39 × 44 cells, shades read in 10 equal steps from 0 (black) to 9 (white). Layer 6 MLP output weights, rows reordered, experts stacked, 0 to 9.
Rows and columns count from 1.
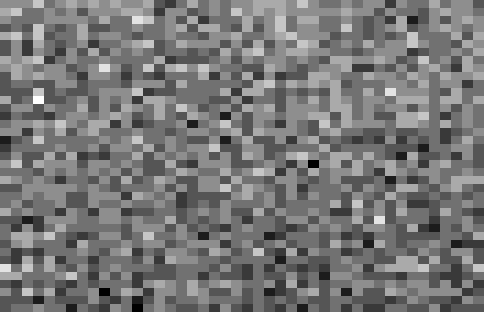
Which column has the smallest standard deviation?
11
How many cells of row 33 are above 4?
11
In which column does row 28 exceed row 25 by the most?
35
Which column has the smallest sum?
26
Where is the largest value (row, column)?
13, 4
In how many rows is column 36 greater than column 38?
18
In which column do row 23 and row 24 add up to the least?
36
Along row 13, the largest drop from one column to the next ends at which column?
5
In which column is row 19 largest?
20
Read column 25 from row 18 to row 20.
3 3 3
